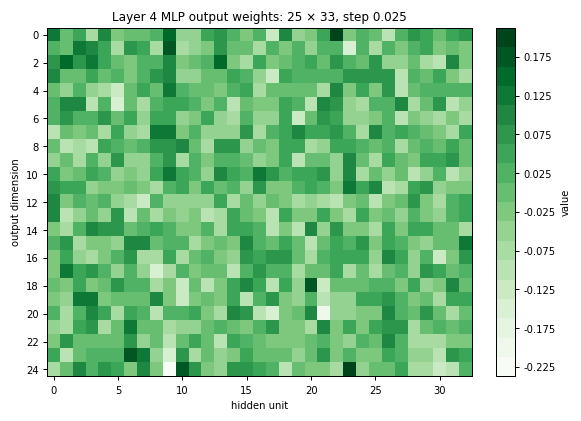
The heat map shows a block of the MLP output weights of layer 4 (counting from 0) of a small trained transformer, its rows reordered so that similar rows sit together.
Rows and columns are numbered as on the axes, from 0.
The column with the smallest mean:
30
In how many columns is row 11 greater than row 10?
15
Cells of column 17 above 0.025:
4
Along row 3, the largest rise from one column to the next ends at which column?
18
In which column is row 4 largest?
9
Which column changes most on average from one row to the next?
17
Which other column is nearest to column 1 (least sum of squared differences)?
12
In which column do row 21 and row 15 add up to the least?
20
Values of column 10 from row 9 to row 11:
-0.075 0.05 0.05
